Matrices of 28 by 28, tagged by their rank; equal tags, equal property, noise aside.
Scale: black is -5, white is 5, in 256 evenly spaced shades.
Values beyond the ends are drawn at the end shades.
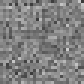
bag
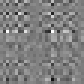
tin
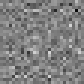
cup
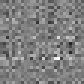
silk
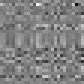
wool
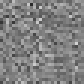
bag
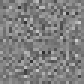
cup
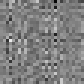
silk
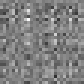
wool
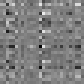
tin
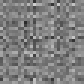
wool
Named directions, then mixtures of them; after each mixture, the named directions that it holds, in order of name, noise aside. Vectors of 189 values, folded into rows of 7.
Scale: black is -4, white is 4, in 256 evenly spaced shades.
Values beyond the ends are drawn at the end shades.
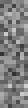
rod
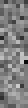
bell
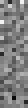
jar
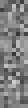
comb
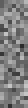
rod.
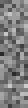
rod.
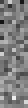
jar.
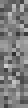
comb.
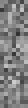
comb.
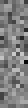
bell, comb.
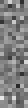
bell, jar.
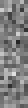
comb, rod.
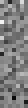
jar.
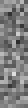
comb, rod.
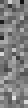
jar.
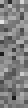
jar, rod.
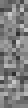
comb, rod.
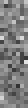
bell.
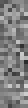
bell, rod.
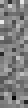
jar.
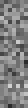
bell, rod.
